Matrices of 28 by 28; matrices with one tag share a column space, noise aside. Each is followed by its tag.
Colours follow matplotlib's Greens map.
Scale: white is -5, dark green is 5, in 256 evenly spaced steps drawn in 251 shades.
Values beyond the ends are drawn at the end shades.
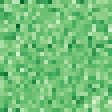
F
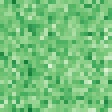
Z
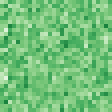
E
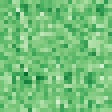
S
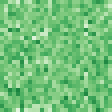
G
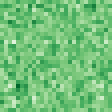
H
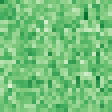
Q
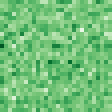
F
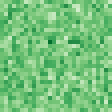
H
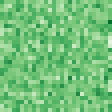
E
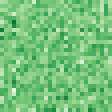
G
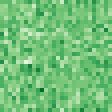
G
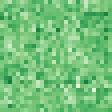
Q
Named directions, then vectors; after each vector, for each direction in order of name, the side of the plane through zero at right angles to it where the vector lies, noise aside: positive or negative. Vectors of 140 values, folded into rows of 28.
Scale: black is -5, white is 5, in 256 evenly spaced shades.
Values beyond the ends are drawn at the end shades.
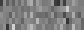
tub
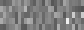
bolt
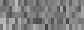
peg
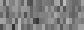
positive, positive, negative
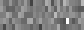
positive, negative, negative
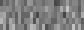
positive, positive, positive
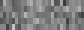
negative, negative, positive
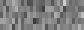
positive, positive, negative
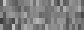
negative, negative, positive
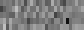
negative, positive, positive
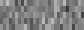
negative, negative, negative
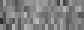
negative, negative, positive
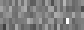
positive, negative, negative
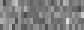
positive, positive, negative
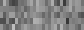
negative, negative, positive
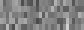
positive, positive, negative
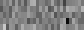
negative, positive, positive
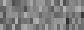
negative, negative, positive
